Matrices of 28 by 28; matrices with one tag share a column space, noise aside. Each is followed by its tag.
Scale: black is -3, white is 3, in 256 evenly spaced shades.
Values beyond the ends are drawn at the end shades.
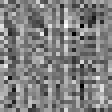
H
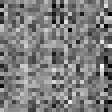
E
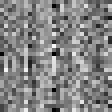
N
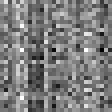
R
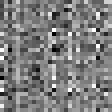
R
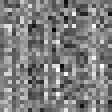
E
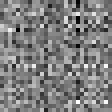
E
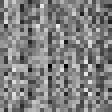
E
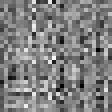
R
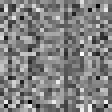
N
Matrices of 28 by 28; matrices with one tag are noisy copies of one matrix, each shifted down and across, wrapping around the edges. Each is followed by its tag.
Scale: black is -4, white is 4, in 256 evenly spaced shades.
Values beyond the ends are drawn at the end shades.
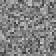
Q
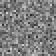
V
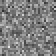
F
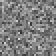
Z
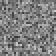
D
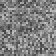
V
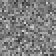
Q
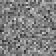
V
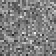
V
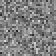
V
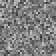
D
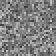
Q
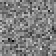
D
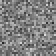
Q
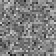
V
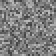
Q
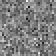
F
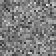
V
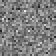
D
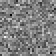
Q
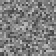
Q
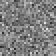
V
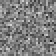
D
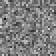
Z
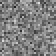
F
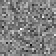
V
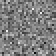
V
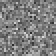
Q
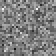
Z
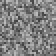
F
